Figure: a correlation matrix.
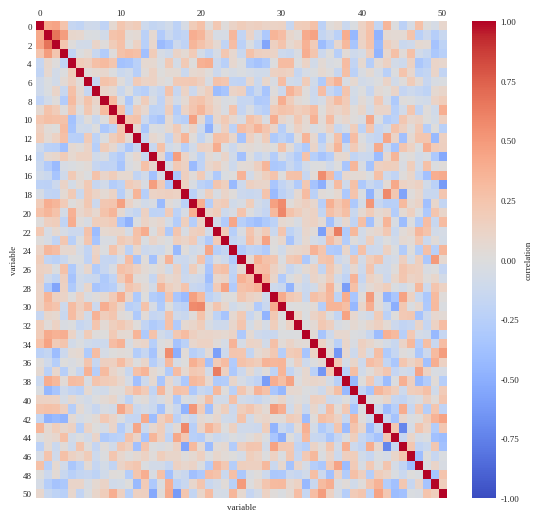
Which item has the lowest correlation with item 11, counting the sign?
21
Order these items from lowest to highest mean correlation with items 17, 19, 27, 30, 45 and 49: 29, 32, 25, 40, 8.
40, 32, 8, 25, 29
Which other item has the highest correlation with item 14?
17
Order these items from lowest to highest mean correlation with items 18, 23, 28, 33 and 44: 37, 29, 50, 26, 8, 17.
29, 8, 50, 37, 26, 17
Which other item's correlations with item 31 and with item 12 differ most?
38
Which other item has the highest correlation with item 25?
49
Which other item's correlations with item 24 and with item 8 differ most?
37
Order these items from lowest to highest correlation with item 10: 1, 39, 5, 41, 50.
5, 39, 50, 1, 41
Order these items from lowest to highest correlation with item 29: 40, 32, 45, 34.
40, 32, 34, 45
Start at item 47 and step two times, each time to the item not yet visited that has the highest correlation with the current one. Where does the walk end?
22
